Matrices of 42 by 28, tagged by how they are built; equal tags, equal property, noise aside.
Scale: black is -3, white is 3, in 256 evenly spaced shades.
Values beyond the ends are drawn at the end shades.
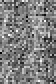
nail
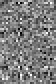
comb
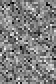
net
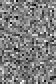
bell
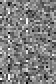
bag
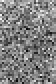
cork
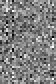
bag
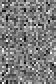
comb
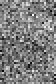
cork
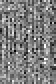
nail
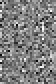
bag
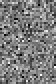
bell
